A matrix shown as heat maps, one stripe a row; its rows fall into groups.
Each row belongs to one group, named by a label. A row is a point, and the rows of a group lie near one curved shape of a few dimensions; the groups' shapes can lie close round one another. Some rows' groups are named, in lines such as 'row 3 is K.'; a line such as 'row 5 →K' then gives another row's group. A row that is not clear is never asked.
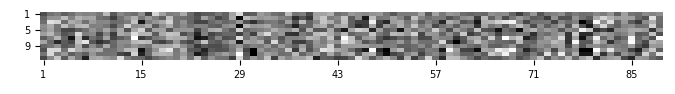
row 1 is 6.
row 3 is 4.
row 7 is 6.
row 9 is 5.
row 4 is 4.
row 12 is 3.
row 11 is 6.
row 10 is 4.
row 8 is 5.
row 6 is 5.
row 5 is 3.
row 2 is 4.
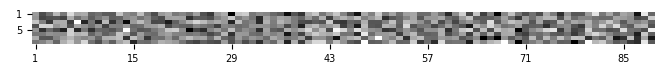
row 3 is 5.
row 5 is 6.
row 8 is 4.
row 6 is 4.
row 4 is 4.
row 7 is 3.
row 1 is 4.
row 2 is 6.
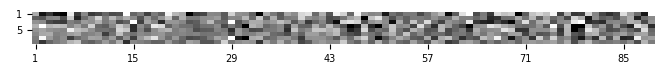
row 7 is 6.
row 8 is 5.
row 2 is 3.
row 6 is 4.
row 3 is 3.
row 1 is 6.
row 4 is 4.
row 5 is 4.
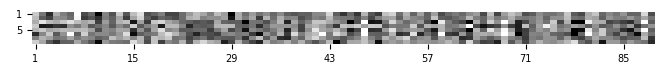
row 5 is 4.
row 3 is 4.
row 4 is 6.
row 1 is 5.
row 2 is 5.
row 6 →4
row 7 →5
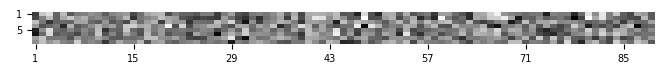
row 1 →4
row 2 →4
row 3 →6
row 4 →3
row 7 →6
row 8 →4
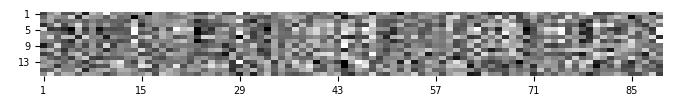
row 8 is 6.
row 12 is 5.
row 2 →5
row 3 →6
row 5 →6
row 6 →6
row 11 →4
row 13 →3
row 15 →3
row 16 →5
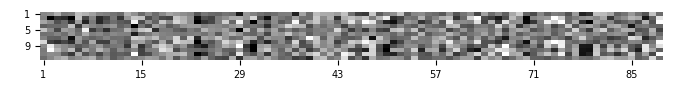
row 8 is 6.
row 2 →6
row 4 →5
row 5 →5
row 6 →5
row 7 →3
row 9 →6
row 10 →4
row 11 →6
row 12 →4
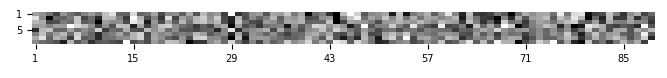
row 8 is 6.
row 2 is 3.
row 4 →4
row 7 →5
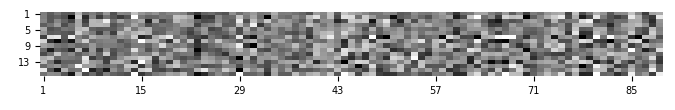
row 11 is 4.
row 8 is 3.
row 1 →5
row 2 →6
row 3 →3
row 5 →5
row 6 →5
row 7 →4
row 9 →6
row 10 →6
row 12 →5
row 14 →4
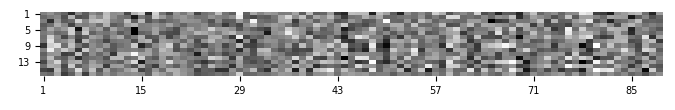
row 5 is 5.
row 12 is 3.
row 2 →5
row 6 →5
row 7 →3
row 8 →5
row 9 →4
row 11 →5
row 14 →3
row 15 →4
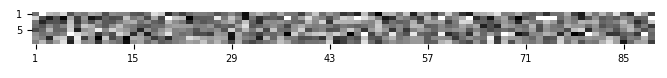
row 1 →4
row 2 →6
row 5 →3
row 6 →4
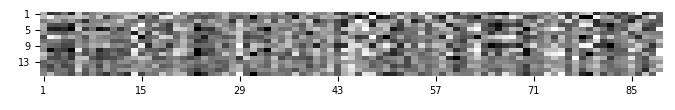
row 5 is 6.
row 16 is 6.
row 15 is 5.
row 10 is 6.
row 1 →3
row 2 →4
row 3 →3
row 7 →4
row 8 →6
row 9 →3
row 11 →6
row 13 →5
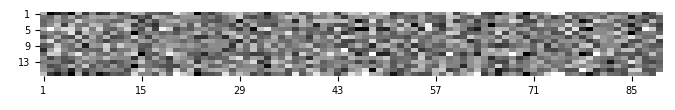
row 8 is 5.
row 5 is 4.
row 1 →6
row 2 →5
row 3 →4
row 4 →3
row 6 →5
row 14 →5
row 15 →3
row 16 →6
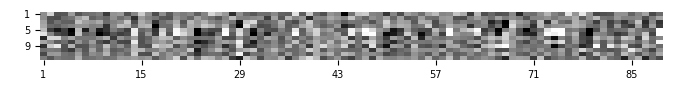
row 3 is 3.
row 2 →5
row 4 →3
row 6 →6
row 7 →4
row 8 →6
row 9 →4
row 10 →3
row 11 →6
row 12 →3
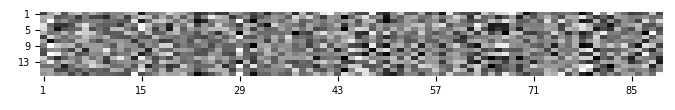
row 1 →4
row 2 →3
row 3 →6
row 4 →3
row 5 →3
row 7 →6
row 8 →5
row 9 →4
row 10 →3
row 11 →4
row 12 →3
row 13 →5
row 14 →3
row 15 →3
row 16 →6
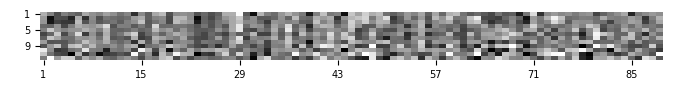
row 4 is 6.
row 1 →6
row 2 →6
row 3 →6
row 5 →6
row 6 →4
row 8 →6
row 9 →4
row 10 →3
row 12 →4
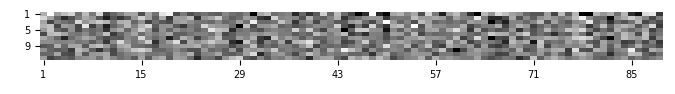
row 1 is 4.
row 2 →3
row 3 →3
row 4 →5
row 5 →3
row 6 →4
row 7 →3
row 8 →3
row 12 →6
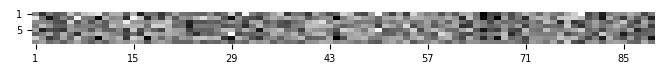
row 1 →3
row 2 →3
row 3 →5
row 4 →5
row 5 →6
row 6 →5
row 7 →3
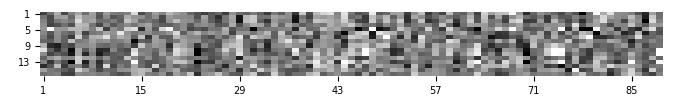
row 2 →4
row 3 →4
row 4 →5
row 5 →4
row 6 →3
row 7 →3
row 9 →6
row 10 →6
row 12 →4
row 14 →4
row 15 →5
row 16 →3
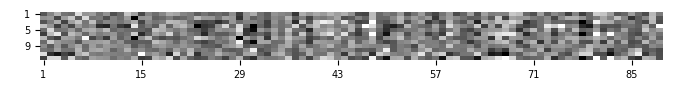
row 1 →4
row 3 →4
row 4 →6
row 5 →6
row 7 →5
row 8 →6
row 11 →3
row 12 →4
